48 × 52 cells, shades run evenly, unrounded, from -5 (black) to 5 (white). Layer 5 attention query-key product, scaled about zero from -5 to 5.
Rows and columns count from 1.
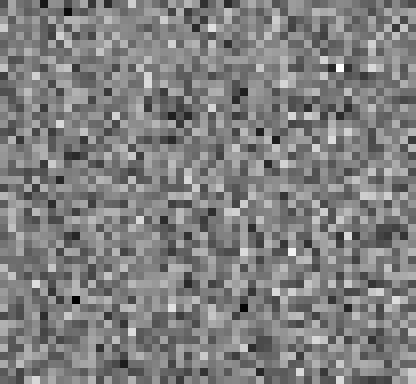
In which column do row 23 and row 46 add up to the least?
16
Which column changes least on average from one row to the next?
20
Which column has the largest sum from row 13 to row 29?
17
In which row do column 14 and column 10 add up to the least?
30
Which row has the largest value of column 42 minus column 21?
18
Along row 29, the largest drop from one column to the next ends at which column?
32
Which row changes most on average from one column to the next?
9
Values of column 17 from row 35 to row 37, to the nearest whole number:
0 2 0
